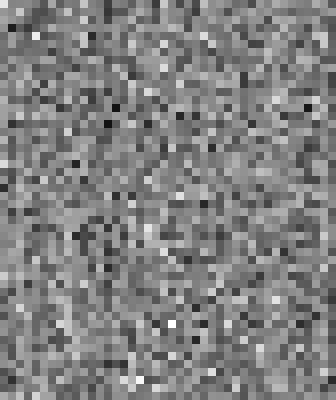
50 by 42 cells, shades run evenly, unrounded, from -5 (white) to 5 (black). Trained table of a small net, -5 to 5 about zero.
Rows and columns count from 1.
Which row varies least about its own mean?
20
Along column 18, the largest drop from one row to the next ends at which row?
48
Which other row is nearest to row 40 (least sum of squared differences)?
10
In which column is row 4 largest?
2
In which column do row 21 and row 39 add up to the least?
3
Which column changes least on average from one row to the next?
13
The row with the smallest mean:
22
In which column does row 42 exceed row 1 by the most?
21
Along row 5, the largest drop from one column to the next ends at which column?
5
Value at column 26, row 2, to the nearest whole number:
-1
